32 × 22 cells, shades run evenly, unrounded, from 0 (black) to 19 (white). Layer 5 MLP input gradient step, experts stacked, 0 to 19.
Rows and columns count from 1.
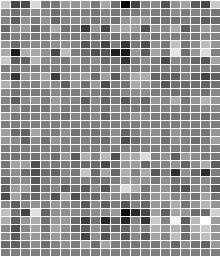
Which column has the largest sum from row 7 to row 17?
1
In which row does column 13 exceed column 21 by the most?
22
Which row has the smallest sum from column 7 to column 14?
28
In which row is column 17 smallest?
8
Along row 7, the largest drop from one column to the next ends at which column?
2
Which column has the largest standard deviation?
13
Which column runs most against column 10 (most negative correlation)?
7
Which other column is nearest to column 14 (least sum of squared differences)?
3
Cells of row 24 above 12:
2
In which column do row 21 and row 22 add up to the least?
4
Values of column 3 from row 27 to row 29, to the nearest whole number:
5 11 10
